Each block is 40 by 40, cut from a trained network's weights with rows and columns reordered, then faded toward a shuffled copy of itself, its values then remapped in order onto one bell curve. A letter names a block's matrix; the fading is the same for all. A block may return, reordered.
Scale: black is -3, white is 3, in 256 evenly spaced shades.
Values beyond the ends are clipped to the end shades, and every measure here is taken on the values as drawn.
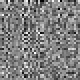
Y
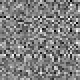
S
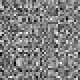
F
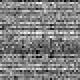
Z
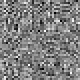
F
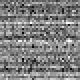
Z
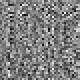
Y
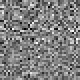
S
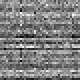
Z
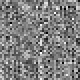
F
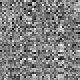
Y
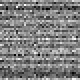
Z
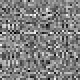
S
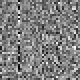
Y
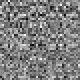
S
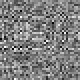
S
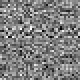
S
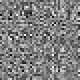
Y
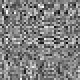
S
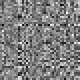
Y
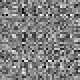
F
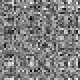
F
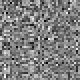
F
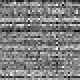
Z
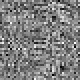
F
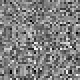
F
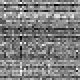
Z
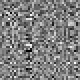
F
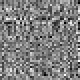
F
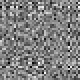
F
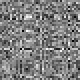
F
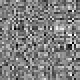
S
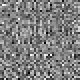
Y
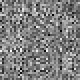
F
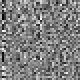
Y
